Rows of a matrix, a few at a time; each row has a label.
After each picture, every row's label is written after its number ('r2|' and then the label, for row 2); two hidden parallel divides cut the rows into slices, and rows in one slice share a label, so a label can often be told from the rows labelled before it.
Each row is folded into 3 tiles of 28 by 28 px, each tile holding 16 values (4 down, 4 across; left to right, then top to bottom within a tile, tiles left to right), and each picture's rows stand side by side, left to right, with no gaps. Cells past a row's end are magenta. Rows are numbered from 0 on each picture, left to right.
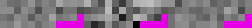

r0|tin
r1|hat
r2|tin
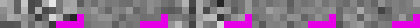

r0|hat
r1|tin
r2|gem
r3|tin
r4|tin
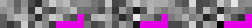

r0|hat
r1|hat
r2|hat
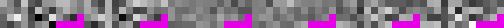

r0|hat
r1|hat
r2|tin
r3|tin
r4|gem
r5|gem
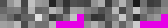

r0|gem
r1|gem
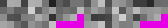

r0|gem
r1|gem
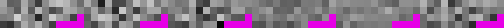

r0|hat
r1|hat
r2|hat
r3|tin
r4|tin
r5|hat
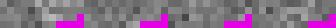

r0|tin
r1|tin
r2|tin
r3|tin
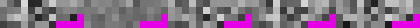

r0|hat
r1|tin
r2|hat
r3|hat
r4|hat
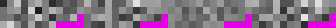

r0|gem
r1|hat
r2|tin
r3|hat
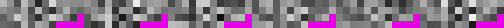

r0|hat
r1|hat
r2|gem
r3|gem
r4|gem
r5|hat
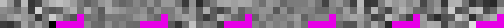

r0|hat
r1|tin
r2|hat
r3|tin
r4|hat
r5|gem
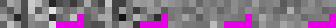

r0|gem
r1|hat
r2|tin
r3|tin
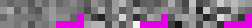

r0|tin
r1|gem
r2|hat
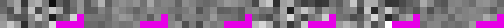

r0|gem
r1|tin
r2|tin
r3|gem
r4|gem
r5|tin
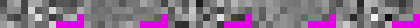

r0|gem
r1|tin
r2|hat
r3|tin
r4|gem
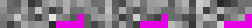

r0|hat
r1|hat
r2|gem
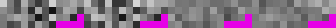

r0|hat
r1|hat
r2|tin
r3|tin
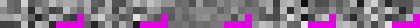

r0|hat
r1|hat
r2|tin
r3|gem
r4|gem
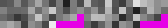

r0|gem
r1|hat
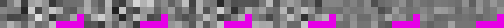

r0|gem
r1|hat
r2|gem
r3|gem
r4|tin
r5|tin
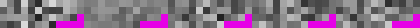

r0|hat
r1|tin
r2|gem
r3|gem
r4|gem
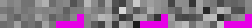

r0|tin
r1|hat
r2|gem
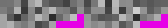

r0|gem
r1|gem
